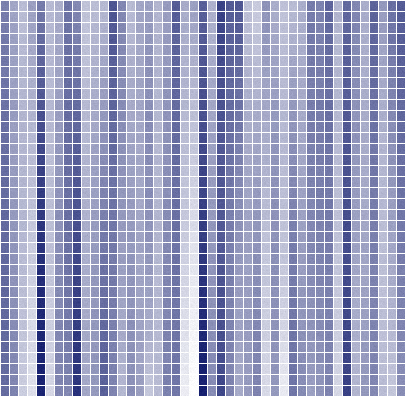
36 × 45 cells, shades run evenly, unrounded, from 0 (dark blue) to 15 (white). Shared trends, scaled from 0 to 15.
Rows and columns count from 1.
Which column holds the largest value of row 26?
22
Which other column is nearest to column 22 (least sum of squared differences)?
21
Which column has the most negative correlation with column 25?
31
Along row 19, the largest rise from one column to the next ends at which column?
6
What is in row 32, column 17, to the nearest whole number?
10
